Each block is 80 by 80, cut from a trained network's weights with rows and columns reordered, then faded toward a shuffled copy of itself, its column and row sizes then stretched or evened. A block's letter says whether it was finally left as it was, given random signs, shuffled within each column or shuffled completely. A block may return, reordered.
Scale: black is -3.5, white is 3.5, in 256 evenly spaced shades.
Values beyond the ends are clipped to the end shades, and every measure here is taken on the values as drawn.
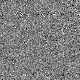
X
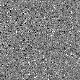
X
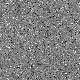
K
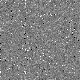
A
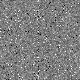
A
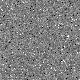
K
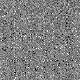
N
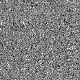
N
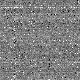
N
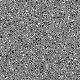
A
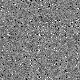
X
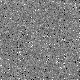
A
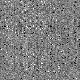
N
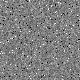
K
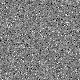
K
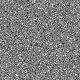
K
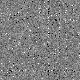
X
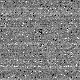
N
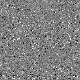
X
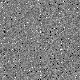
X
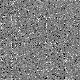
X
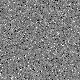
K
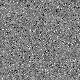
K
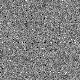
X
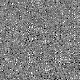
N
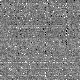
N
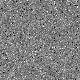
A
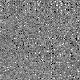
N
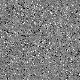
X
